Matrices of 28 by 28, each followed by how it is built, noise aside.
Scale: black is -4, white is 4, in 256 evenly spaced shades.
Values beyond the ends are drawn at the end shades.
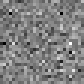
uneven rows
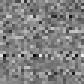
uneven rows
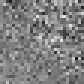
upper triangular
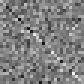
diagonal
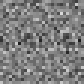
repeating columns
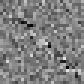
banded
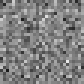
repeating columns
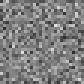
repeating columns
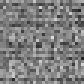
blocks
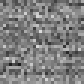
blocks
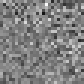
upper triangular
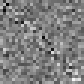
banded
